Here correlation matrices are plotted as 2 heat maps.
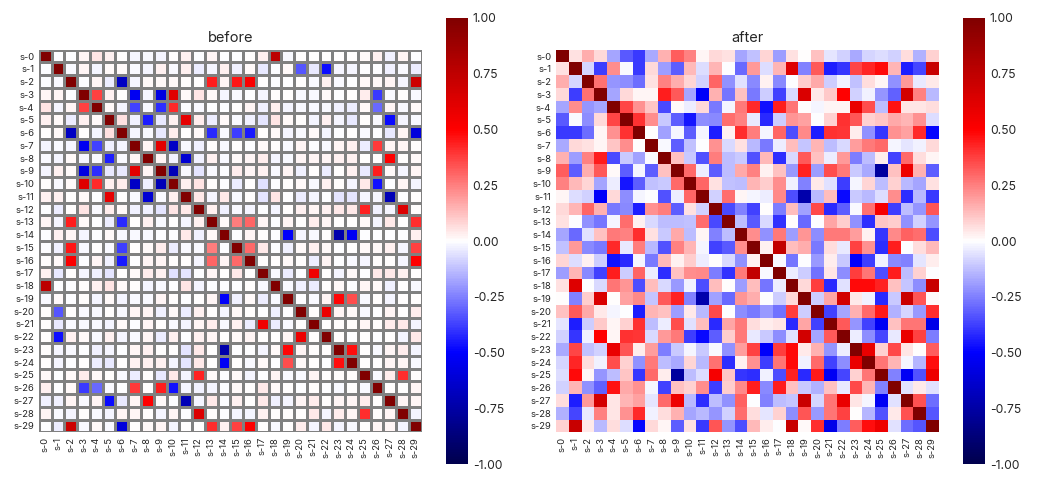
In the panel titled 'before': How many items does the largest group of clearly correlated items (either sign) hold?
6
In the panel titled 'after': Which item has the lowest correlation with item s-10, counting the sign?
s-5
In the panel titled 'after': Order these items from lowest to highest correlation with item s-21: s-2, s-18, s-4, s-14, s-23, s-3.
s-18, s-23, s-2, s-4, s-3, s-14
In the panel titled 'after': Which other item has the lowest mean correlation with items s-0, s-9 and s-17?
s-25
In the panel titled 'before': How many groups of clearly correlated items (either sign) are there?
8
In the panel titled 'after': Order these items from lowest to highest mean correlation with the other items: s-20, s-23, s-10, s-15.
s-10, s-20, s-15, s-23
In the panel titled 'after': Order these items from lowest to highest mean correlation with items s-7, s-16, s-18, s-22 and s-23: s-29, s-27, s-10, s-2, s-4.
s-10, s-2, s-27, s-4, s-29
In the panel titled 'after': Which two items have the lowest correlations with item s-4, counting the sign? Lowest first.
s-16, s-8
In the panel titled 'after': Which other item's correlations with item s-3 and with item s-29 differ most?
s-1
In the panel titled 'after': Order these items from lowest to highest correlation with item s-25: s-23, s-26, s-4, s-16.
s-26, s-4, s-16, s-23
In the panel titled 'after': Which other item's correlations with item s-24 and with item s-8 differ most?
s-23
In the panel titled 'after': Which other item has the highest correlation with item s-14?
s-6
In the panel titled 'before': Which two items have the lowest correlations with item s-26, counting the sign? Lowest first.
s-10, s-3
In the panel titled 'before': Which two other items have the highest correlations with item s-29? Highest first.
s-2, s-16
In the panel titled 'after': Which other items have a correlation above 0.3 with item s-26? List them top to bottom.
s-4, s-15, s-17, s-23
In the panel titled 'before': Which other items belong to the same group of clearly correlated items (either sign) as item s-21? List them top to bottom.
s-17
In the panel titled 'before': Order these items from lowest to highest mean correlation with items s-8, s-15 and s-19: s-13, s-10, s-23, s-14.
s-14, s-10, s-13, s-23
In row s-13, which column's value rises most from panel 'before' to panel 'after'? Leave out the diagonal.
s-6
